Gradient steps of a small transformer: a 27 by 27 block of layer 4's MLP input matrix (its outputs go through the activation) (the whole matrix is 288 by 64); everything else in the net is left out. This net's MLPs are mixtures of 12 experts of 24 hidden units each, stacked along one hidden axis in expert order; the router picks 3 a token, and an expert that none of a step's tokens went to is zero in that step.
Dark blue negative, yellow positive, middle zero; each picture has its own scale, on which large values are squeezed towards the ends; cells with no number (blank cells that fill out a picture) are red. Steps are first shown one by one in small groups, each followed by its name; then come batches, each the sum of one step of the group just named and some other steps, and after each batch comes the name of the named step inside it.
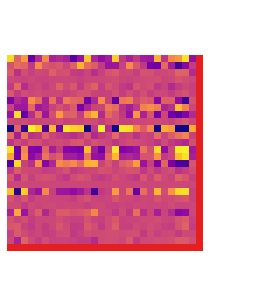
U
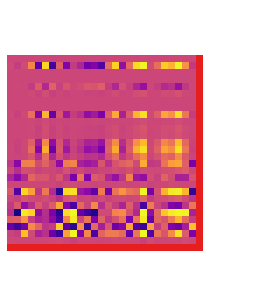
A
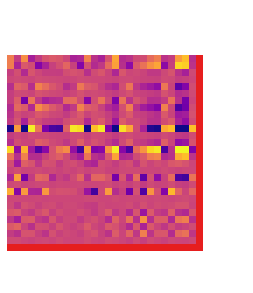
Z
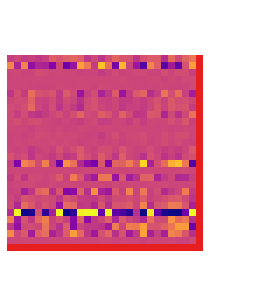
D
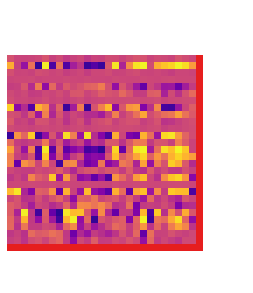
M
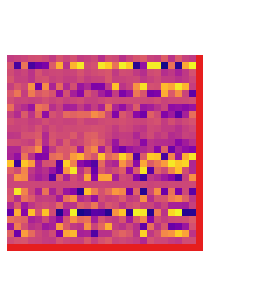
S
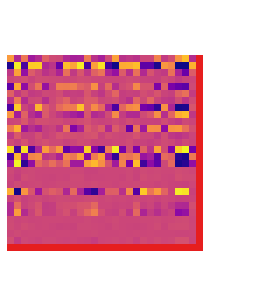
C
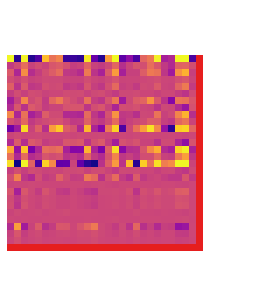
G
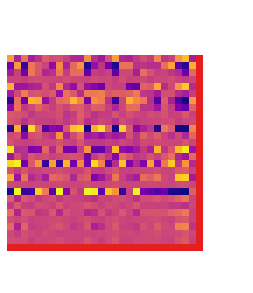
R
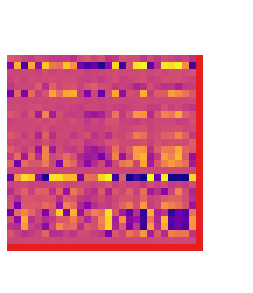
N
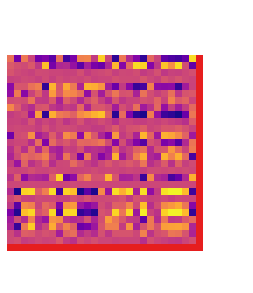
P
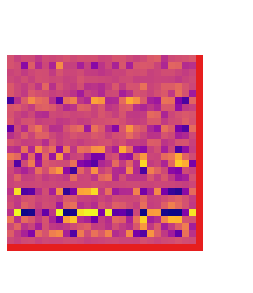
D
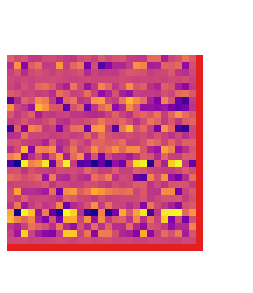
A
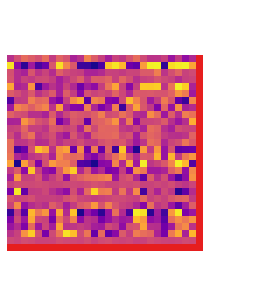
S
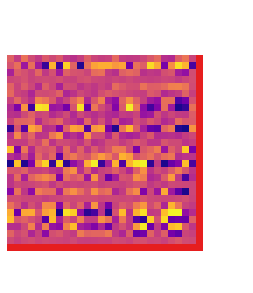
Z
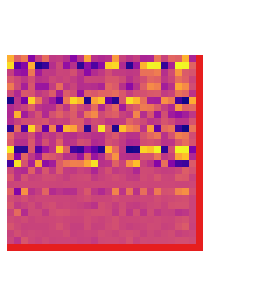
U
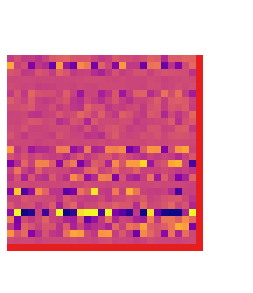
D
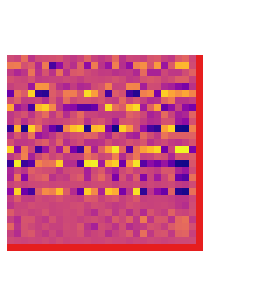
Z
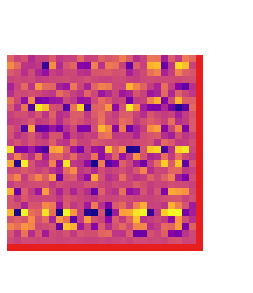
Z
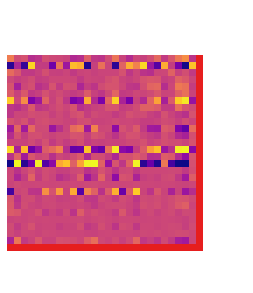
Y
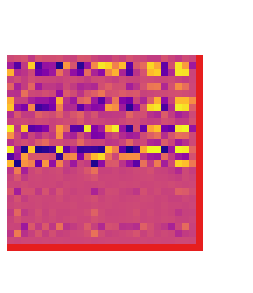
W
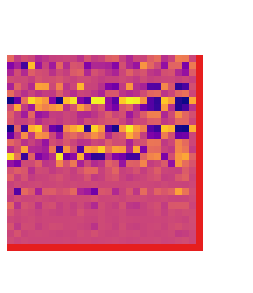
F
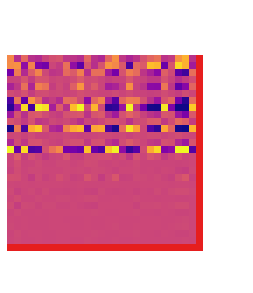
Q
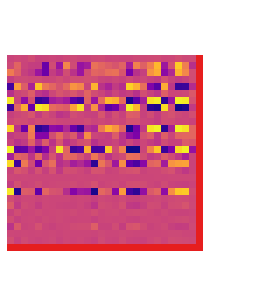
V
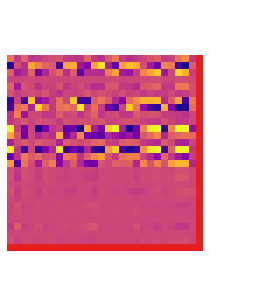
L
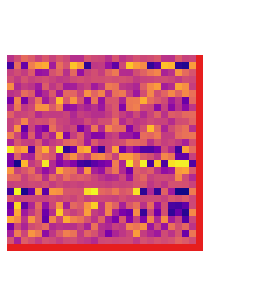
L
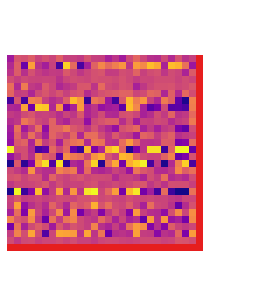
Q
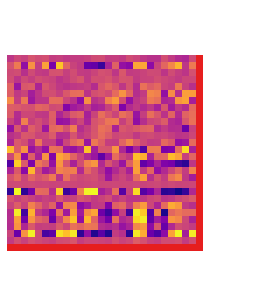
Y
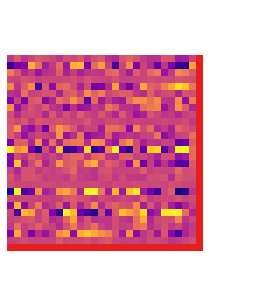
Y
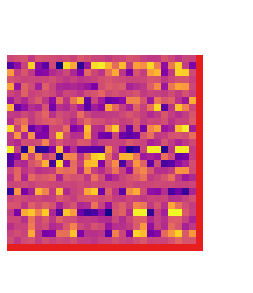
W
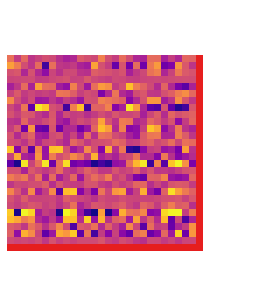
V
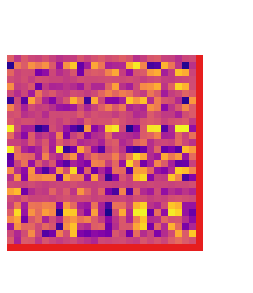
L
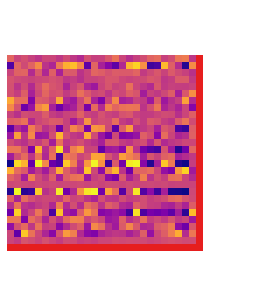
Y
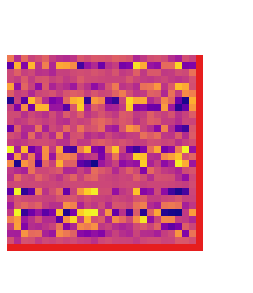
Q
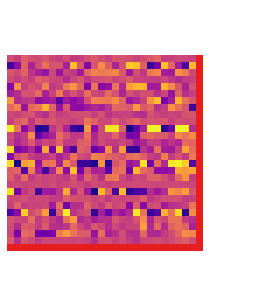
V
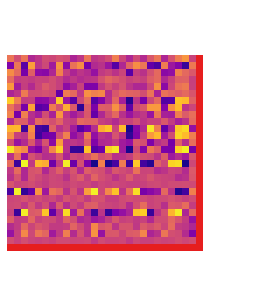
Y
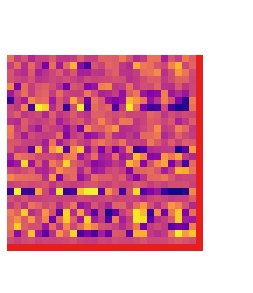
L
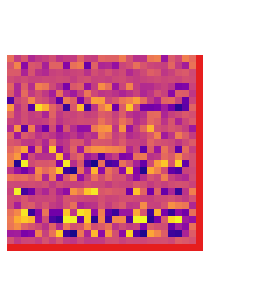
F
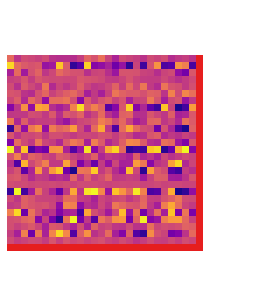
Q
